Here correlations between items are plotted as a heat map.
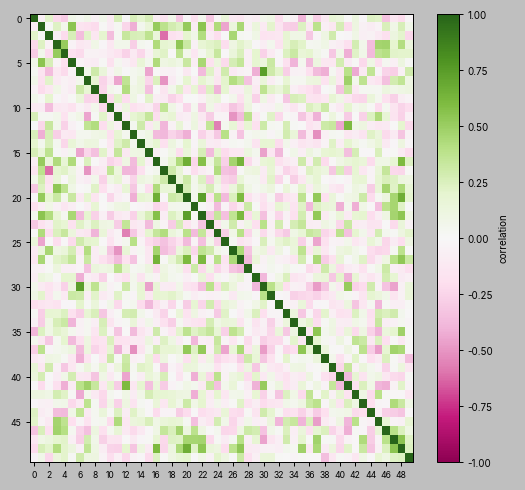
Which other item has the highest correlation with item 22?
20
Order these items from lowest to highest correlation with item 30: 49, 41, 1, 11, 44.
1, 11, 49, 44, 41
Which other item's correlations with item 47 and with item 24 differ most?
21
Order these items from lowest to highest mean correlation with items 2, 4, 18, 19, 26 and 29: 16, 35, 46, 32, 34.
32, 34, 35, 46, 16
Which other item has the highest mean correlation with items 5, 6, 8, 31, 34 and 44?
30
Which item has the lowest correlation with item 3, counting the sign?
44
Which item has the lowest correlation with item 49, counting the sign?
38
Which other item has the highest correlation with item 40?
24
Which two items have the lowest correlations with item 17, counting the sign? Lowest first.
2, 7
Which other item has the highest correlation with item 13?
25
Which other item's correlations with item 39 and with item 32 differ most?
15
